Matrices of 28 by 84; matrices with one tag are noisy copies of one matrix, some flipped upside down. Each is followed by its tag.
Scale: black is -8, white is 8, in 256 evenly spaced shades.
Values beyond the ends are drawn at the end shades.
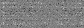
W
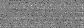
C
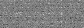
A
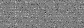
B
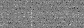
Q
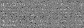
W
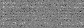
W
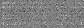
W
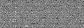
B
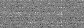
A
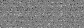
A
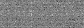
Q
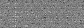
B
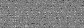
B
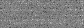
C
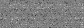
C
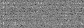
W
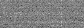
A
